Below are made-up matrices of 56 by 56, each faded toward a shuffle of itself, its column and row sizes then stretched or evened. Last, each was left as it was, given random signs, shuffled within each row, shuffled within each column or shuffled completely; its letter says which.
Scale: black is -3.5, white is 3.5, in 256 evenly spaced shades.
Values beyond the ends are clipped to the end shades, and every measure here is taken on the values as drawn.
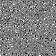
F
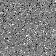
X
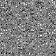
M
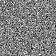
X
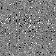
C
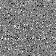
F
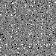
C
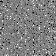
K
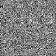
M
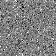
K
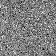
X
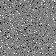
X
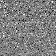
F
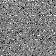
F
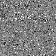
F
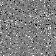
C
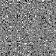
M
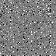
C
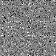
C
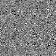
M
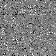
C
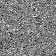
X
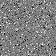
X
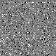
C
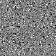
C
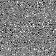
F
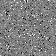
X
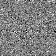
F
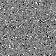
F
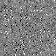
M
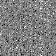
K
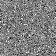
X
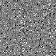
M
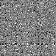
M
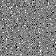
M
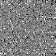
M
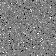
X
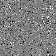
C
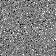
X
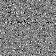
F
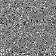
C
